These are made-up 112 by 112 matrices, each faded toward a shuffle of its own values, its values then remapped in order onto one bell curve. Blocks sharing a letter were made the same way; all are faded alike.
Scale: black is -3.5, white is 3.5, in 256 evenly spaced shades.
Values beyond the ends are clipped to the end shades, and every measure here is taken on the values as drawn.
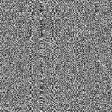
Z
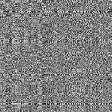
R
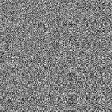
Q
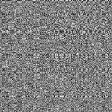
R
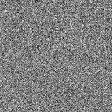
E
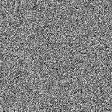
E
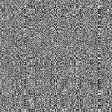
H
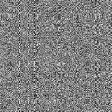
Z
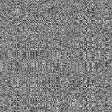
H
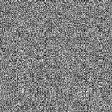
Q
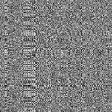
H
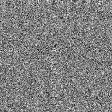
E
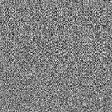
Q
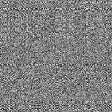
R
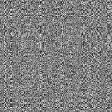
H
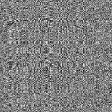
H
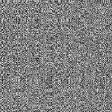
Z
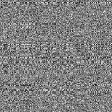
R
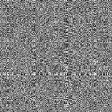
H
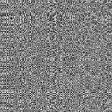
H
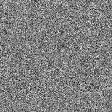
E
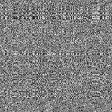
R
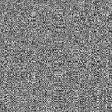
R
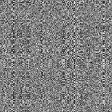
H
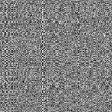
H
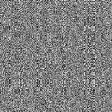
Z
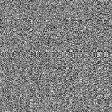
Q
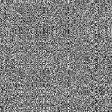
Z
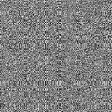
H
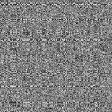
R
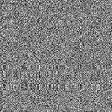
Q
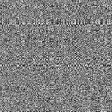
R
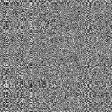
H
